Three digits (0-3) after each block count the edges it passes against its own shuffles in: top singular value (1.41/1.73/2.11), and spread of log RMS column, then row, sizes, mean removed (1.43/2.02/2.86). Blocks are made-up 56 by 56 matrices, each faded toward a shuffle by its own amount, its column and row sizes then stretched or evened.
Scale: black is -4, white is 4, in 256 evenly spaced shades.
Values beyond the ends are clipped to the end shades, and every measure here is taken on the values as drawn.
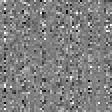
1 3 1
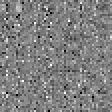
1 2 0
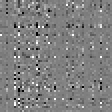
2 3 2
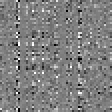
3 3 1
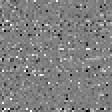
2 0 2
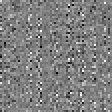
2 3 0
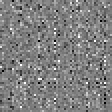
2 2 1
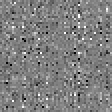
2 2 1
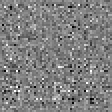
0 2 2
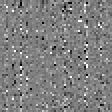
1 3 0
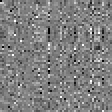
3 2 0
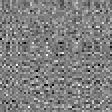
3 1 2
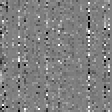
1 3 0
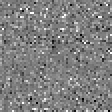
0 0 1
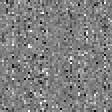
1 2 0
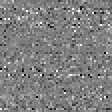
1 0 2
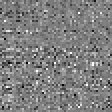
2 1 2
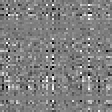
3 2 3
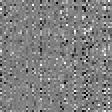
3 3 0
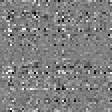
0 2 3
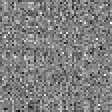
2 0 0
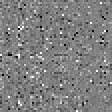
1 1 0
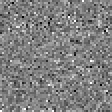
0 0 1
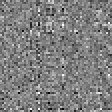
2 2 1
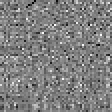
3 0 1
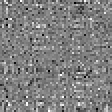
2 1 1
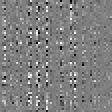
3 3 1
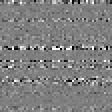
3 0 3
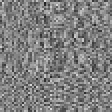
3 2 0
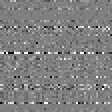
3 0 3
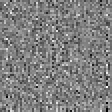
1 2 0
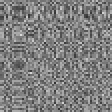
3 0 1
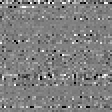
2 0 3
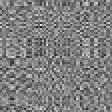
3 2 2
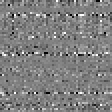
2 0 3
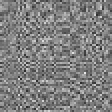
3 2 0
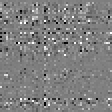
2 2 3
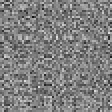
3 1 1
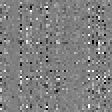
2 3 2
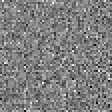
2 1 0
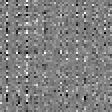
3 3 1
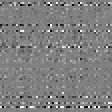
3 1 3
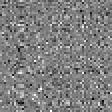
3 1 1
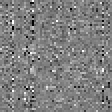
2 2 1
